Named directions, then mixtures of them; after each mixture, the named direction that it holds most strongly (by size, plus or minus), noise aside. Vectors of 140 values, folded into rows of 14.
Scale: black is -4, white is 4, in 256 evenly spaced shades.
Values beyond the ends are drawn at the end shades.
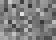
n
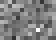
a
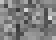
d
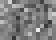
a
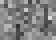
d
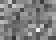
a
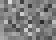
n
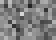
n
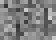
d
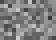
d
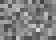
a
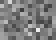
a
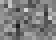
d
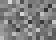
n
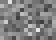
a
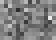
d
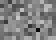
a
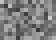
d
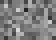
d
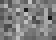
d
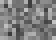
d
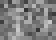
d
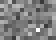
a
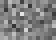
n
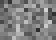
d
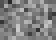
d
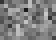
d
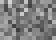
n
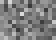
n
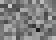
a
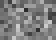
d
